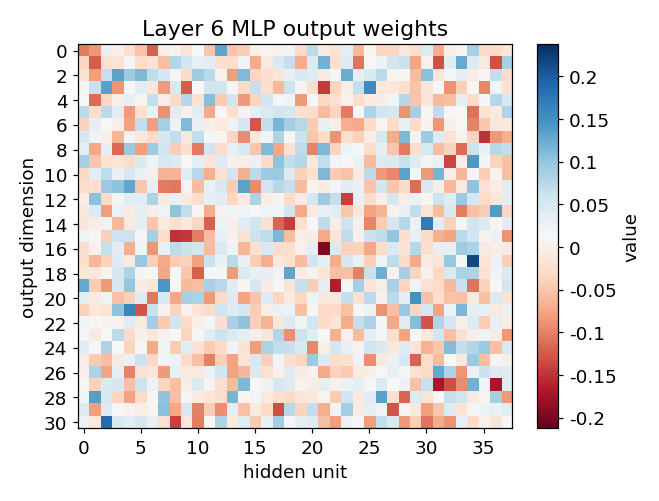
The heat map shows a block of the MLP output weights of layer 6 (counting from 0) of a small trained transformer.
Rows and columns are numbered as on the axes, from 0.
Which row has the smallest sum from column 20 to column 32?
30
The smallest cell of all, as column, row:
21, 16
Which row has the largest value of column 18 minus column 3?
3
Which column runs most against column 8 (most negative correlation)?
23
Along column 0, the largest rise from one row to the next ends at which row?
19
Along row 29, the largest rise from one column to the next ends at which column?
18
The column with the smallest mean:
22
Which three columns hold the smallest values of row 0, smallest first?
6, 0, 1
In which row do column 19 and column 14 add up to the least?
4
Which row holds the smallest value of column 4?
26
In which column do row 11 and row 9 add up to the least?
32
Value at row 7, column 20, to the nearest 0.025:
-0.05
